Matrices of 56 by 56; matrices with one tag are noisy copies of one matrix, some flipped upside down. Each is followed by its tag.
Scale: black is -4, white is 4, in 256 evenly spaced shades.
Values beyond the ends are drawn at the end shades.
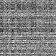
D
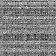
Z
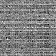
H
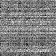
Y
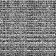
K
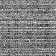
H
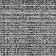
K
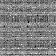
Z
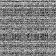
Z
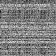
Y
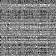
Y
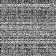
Y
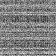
Z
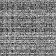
D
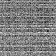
H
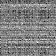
Y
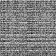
K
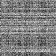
Y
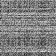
Y
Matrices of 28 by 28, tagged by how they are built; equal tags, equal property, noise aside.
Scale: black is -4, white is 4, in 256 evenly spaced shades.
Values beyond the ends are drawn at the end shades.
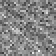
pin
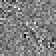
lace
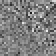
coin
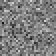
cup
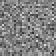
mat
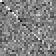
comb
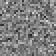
cup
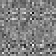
mat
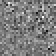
coin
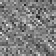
pin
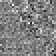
coin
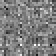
mat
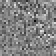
coin
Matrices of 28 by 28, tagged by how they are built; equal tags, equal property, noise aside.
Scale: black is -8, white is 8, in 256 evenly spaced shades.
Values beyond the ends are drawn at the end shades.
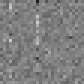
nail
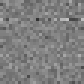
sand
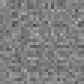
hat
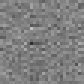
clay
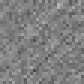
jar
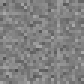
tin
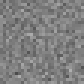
hat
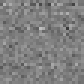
sand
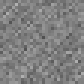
jar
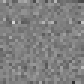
sand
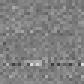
sand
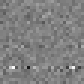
sand
